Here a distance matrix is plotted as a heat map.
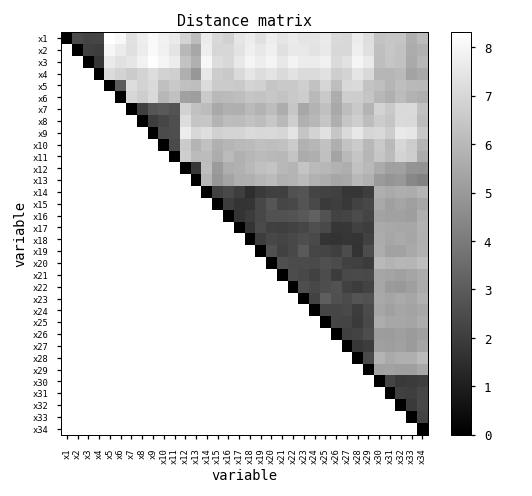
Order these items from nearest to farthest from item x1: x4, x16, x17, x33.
x4, x33, x16, x17
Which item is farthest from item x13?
x9
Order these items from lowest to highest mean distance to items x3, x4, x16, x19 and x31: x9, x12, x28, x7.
x28, x12, x7, x9
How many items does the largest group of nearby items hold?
16
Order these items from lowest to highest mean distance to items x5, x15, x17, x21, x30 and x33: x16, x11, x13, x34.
x16, x34, x13, x11
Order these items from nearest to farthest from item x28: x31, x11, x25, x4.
x25, x31, x11, x4
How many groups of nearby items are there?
6
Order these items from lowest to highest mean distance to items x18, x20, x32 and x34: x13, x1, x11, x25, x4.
x25, x13, x11, x4, x1
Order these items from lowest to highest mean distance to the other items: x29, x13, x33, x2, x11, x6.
x29, x33, x13, x11, x6, x2
